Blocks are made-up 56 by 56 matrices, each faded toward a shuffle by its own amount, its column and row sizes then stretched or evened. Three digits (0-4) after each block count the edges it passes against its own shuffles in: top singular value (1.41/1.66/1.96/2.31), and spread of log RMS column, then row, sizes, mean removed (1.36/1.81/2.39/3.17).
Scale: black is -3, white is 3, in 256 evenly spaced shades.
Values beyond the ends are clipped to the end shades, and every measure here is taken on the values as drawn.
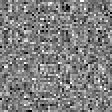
3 1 0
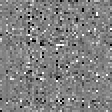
0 3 2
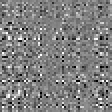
4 3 3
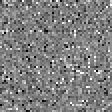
0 0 2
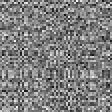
4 2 1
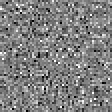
3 0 0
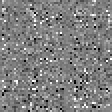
0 3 2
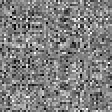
3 1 1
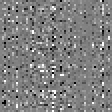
1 4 2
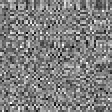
4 1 1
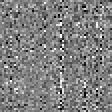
2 3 1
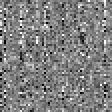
3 3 0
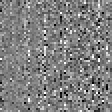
1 4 0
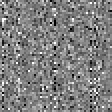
3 3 0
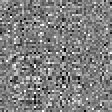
3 2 0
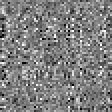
3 2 2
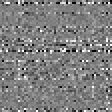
3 1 4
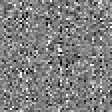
2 3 0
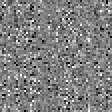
0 3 1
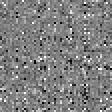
0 3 2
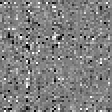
1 3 2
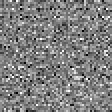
2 0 2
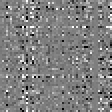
0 4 3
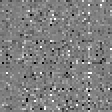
0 2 3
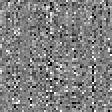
2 3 0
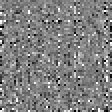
2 3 2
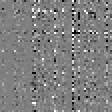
2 4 2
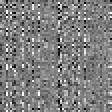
4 4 2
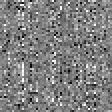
2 3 0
